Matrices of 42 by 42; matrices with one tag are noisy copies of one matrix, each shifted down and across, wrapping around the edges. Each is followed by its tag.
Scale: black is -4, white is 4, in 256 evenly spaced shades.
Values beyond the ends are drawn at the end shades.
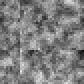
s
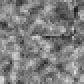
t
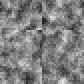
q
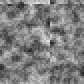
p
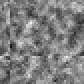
q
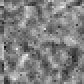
q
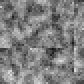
s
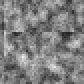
s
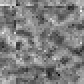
p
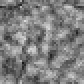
t
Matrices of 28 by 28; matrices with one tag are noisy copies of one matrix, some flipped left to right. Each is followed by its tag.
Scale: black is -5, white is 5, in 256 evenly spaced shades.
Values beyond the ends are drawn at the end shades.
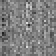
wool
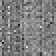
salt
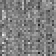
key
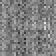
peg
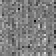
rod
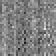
peg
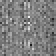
wool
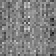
wool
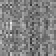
peg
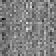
wool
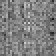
wool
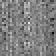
wool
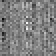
wool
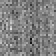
peg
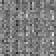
key
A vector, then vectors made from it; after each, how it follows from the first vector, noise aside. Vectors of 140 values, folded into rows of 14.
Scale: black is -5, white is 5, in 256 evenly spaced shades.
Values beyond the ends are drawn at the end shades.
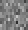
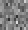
negated.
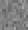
wrapped around, negated, shrunk.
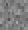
negated, shrunk.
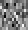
wrapped around, scaled up.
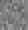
wrapped around, shrunk.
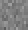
wrapped around, shrunk.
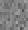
negated, shrunk.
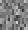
negated.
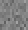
negated, shrunk.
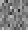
reversed, negated.
